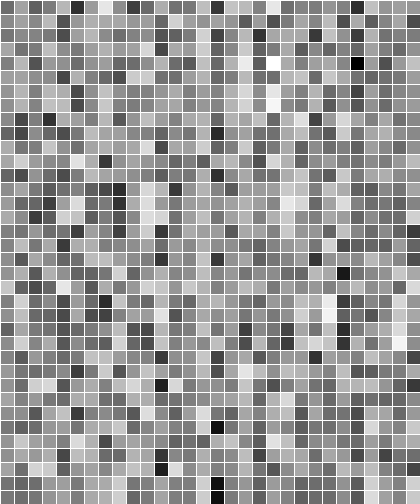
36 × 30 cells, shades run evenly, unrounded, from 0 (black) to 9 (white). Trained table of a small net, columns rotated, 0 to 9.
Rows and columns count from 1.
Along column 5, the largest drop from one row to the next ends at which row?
22
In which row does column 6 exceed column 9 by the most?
15
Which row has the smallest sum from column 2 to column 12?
17
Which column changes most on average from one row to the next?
12
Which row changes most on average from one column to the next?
25
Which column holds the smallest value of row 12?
8
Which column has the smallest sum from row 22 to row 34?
5
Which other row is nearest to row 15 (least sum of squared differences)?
9
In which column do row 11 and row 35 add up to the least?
16
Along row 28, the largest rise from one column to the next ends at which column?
13
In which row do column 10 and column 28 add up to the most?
28
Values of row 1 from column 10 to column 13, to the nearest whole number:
2 4 6 4
